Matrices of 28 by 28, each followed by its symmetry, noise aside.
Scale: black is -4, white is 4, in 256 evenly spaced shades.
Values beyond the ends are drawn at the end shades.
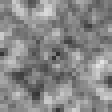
symmetric across the other diagonal.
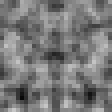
mirrored left to right.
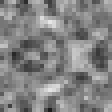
mirrored top to bottom.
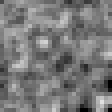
symmetric.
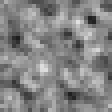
symmetric across the other diagonal.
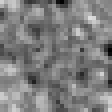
symmetric across the other diagonal.
